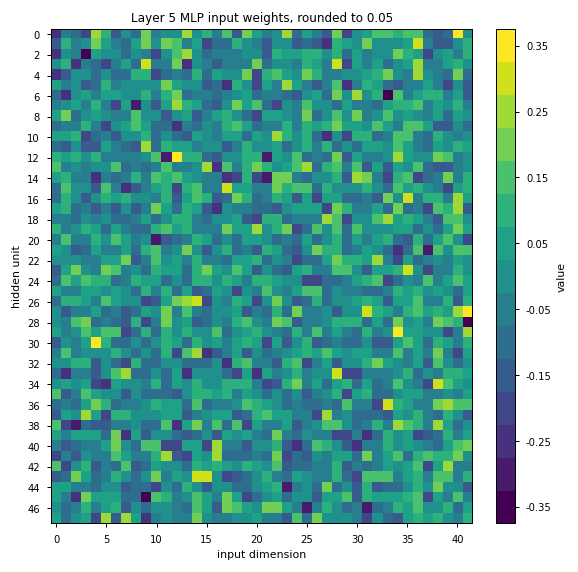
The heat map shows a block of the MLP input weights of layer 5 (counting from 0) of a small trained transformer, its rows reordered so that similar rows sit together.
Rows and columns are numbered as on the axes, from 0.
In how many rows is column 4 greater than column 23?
21
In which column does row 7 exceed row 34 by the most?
4
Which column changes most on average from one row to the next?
33
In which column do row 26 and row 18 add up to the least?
20
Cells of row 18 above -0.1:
32
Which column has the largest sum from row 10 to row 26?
28
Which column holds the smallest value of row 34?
5
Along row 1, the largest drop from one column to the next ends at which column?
37
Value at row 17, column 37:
-0.2
